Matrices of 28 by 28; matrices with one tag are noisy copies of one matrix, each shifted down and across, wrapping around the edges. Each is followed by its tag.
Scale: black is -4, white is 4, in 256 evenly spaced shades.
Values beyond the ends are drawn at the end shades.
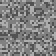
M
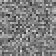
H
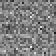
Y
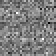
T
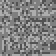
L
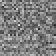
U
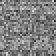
M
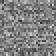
U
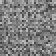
U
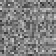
H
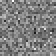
Y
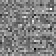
H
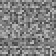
M
